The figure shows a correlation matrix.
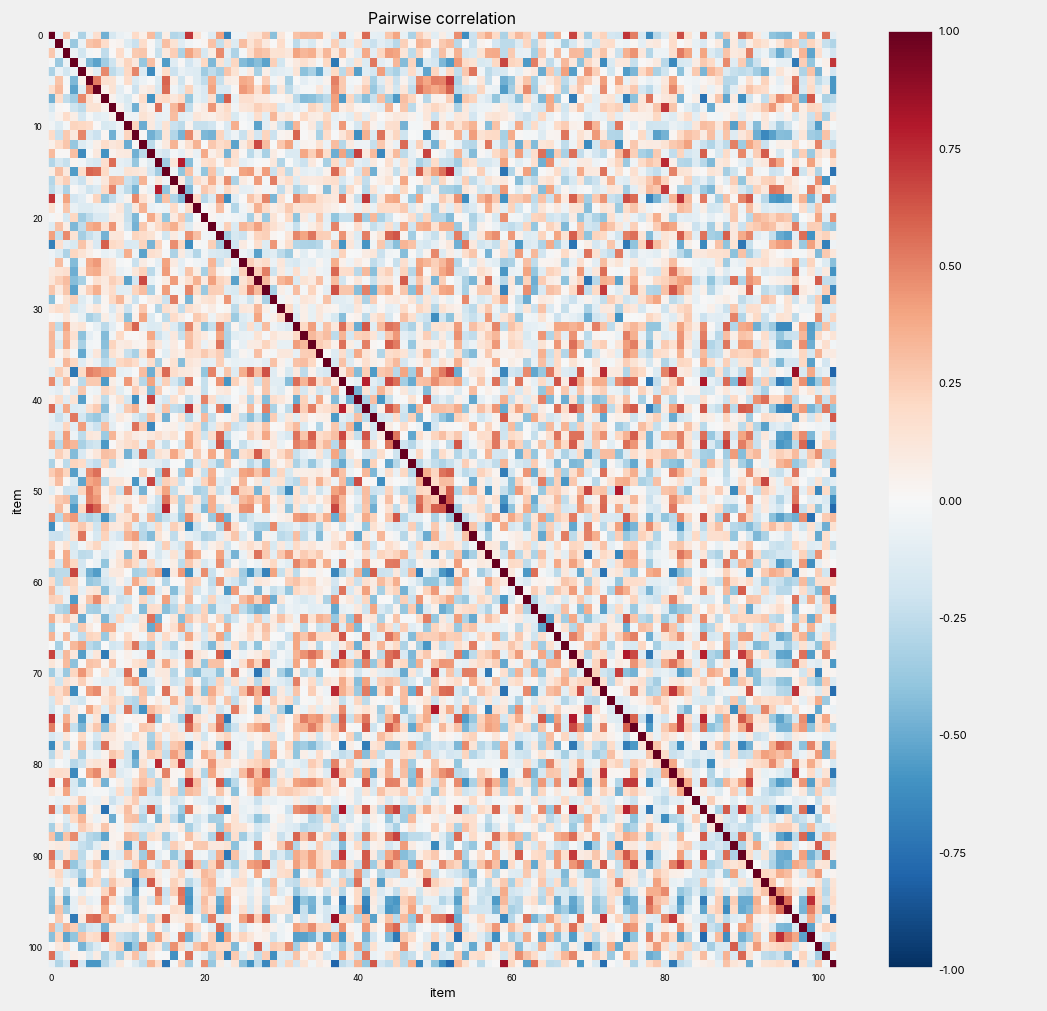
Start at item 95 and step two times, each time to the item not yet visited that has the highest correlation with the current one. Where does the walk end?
7
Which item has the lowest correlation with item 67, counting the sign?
49
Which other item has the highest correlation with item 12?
27
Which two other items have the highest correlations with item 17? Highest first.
14, 80
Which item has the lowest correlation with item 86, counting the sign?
80
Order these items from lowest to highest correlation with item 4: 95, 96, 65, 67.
96, 95, 65, 67
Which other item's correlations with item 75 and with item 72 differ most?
37
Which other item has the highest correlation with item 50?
74
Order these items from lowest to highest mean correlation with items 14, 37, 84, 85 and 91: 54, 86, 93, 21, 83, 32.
86, 54, 93, 83, 21, 32
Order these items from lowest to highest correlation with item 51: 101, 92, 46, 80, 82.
101, 92, 80, 46, 82
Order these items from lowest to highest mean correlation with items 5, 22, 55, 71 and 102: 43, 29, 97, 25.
25, 97, 29, 43
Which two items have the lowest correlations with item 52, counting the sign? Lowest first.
102, 59
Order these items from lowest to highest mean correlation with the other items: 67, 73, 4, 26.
4, 67, 73, 26
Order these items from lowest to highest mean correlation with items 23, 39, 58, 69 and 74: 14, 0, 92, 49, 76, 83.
92, 0, 49, 83, 76, 14
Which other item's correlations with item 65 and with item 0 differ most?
75
